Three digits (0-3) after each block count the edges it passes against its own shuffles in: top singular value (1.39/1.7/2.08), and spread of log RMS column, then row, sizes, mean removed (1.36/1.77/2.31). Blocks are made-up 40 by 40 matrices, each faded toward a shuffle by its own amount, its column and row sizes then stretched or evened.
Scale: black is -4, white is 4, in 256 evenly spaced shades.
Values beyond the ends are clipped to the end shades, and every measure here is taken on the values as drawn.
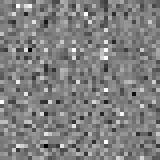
2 1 2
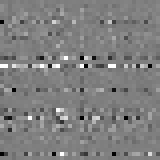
2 1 3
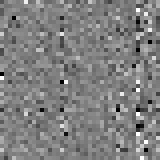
1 2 0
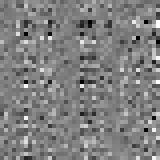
2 3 2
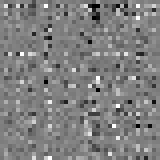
2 3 2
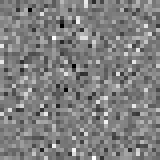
0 0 0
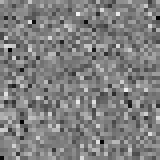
1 0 0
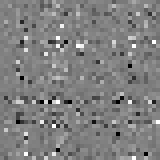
1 2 2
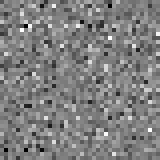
0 1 0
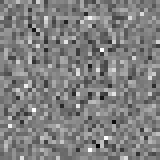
1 1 0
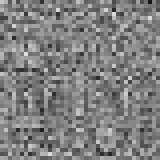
2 1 2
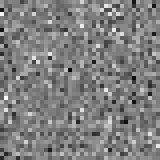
0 1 0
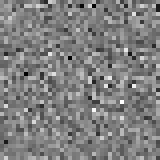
1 1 1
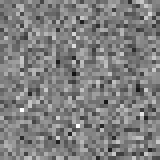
1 1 0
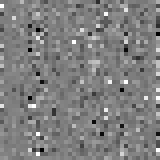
0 3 0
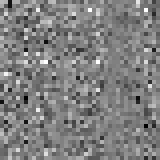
0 3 0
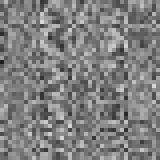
3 3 0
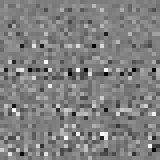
0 0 3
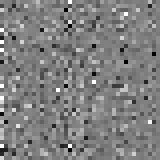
2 2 0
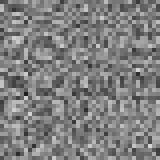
3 2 0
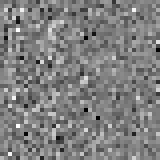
0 2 0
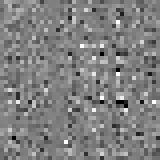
2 2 1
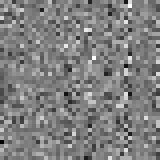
1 3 0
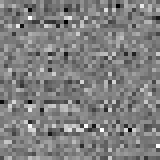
2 0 3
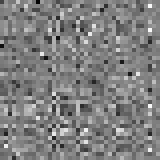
3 2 0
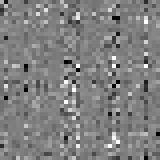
0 3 1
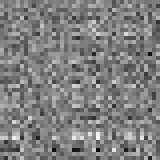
3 2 2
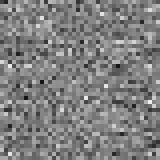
2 1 1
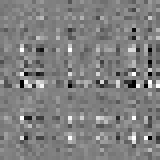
3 3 3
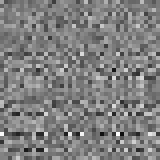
3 0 3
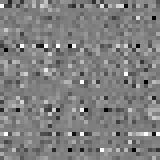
1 1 3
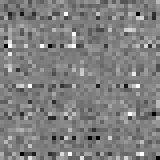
0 1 3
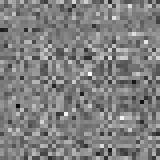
3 0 1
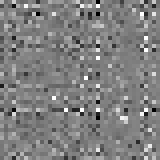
3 2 2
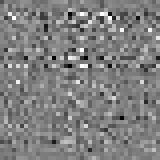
2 1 3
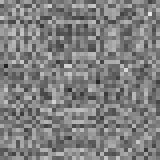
3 0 1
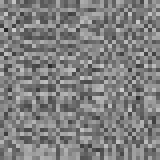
3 0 1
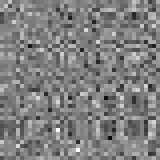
3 2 1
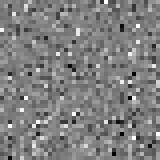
0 1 1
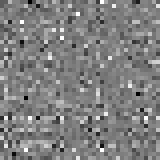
2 1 1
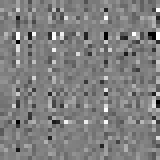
3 3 2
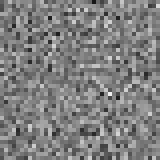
1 1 0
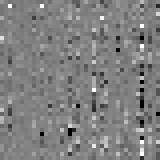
1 3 0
